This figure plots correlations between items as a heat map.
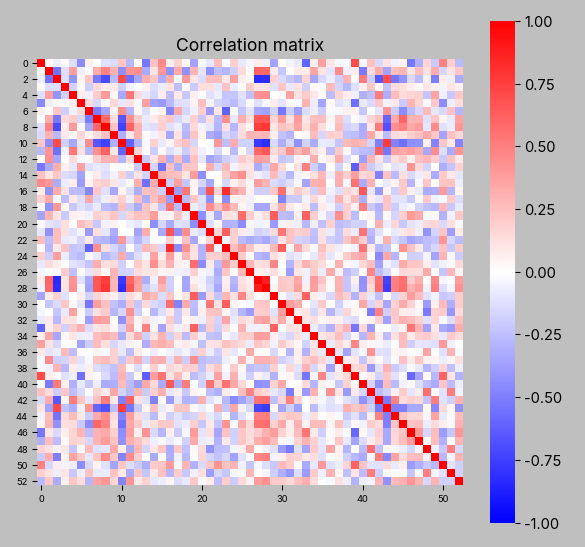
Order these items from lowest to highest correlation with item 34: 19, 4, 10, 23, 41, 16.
10, 16, 23, 4, 19, 41
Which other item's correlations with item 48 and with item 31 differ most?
41
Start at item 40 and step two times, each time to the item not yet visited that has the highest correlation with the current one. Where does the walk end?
23
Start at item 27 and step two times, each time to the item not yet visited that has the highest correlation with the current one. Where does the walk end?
8
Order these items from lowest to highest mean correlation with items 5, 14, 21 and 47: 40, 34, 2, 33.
34, 2, 40, 33
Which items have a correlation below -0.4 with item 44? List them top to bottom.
2, 10, 43
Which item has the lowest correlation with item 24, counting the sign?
42
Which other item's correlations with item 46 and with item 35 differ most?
39
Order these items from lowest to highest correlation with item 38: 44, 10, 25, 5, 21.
44, 5, 25, 21, 10
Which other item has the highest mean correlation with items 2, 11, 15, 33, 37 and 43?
19
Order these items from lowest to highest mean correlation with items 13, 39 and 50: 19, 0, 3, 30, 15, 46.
46, 19, 3, 15, 30, 0
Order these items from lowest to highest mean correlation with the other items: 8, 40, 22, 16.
22, 40, 16, 8
